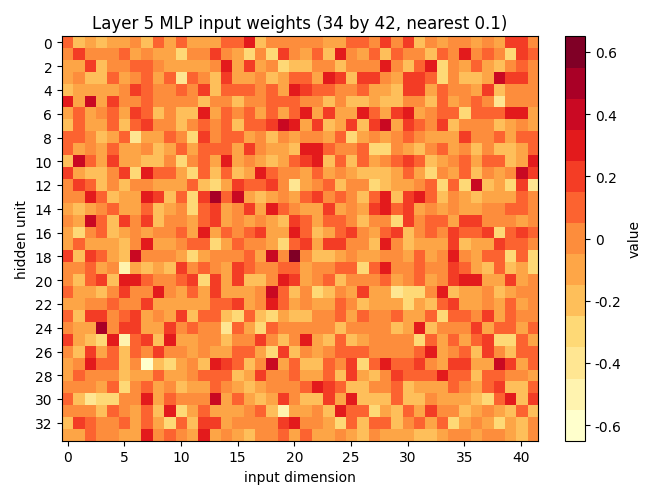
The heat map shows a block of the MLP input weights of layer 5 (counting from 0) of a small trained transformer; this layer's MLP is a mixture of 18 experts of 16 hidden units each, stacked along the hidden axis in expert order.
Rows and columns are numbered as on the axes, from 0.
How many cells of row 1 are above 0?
13
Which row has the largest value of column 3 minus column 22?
24
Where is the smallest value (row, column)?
27, 7
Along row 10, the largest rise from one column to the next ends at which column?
1
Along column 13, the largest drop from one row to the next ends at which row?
31
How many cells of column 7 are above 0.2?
5
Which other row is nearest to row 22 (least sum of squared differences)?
33
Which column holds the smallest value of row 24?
14
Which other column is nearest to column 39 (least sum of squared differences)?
23
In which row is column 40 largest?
11
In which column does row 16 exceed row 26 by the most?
20
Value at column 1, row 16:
-0.3
